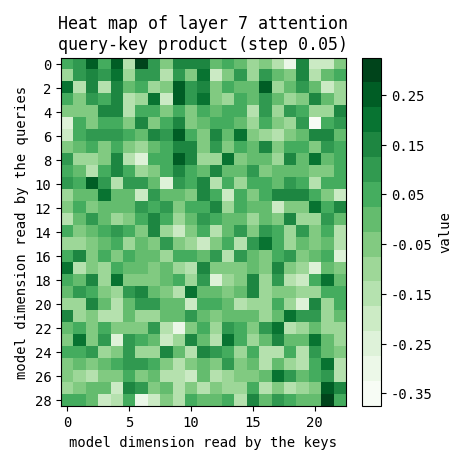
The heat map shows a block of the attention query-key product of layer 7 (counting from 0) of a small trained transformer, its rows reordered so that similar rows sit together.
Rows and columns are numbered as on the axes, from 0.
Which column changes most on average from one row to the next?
20
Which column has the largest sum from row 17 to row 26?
17
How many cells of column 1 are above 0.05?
5
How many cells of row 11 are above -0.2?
20
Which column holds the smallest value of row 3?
8
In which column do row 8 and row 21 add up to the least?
6
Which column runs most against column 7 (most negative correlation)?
15
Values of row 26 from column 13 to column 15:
-0.1 -0.05 -0.05
